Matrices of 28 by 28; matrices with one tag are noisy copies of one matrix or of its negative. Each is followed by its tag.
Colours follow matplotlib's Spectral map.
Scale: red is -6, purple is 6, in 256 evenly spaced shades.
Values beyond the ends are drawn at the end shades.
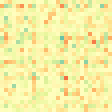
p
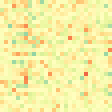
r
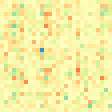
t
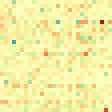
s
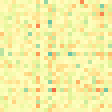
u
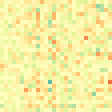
u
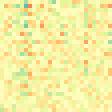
r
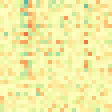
r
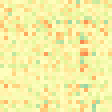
s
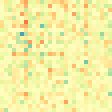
r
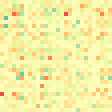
t
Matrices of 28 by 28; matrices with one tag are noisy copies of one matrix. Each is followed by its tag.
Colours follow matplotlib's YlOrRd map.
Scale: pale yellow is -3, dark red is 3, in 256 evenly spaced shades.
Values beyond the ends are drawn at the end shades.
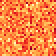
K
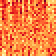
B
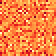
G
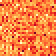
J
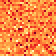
K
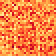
J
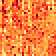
B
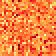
J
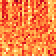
B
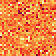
G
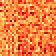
J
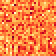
J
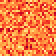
K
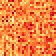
J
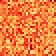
K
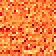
K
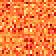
K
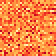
G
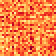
J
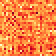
J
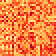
J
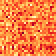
J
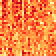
B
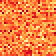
G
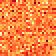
G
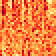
B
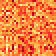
J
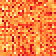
J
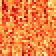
B
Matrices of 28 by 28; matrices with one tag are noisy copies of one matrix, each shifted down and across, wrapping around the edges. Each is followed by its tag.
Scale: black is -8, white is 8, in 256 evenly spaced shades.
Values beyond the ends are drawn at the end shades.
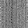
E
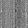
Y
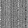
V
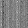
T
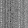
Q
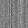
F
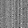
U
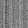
T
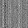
T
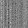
U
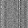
F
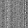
F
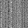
V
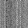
Y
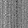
E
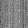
Q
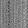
E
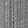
U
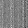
T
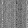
Y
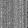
U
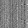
V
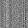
F
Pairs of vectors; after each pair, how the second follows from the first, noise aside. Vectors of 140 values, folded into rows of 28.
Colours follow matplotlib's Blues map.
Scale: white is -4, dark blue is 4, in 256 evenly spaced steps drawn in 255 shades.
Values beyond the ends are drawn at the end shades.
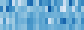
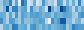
sign-scrambled.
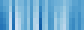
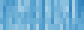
reversed, shrunk.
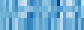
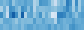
reversed, negated, partly zeroed.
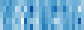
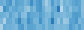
reversed, shrunk.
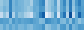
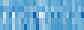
reversed, negated, partly zeroed.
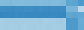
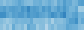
shrunk.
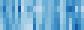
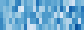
sign-scrambled.
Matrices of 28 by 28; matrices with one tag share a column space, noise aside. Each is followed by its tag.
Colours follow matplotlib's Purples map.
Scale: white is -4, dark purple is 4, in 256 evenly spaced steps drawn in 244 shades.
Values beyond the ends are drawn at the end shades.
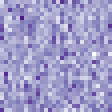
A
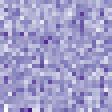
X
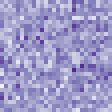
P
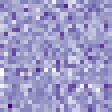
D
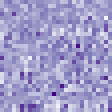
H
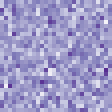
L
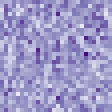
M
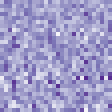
H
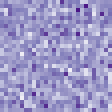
L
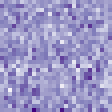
D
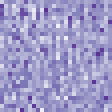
M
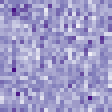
M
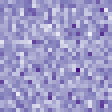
L
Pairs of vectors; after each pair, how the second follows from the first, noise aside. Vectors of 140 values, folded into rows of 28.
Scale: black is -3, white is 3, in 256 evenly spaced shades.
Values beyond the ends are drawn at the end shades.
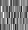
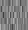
negated, shrunk.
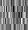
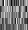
shuffled.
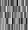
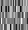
reversed.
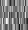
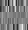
reversed, partly zeroed.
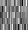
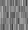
negated, shrunk.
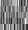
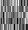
copied.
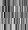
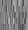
reversed, shrunk.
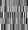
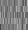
reversed, shrunk.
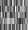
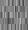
negated, shrunk.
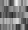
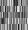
shuffled.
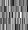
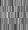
reversed, shrunk.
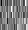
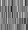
negated, shrunk.
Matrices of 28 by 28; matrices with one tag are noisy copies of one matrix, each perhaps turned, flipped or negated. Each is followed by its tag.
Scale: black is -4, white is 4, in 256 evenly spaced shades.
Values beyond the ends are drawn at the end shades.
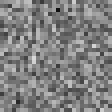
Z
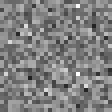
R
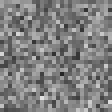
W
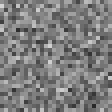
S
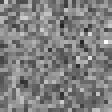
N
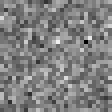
W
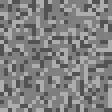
R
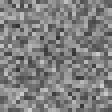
S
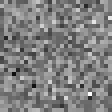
W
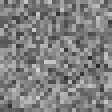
N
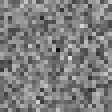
S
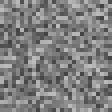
N
